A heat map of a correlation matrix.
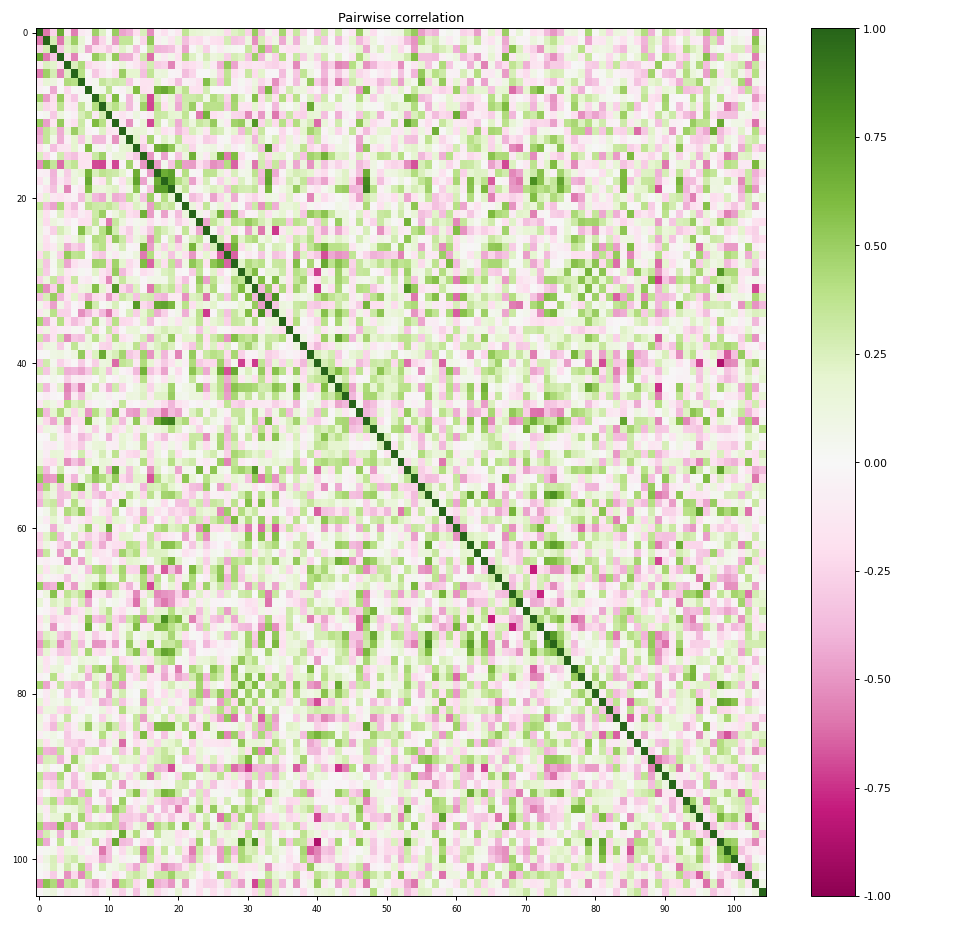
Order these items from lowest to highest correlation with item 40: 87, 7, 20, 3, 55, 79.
79, 87, 3, 55, 7, 20
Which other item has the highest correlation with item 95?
58
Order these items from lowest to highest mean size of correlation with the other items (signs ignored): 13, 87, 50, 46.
50, 13, 87, 46
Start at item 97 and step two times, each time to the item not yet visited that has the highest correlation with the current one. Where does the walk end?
57
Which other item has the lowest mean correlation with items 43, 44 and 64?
89
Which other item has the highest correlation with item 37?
43
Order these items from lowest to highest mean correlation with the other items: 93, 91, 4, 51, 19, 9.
4, 91, 93, 9, 51, 19
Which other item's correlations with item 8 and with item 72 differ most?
46
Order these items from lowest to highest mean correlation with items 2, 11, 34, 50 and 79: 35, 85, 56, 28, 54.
54, 85, 56, 35, 28
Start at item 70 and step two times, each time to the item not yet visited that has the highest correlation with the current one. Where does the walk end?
73
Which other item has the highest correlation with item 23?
53
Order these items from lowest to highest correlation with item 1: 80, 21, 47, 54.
54, 21, 47, 80
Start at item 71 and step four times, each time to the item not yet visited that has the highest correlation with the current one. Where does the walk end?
17
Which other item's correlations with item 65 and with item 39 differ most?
55
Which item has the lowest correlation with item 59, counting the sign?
83
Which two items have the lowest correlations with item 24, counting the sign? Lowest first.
34, 32
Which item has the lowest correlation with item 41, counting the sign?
27
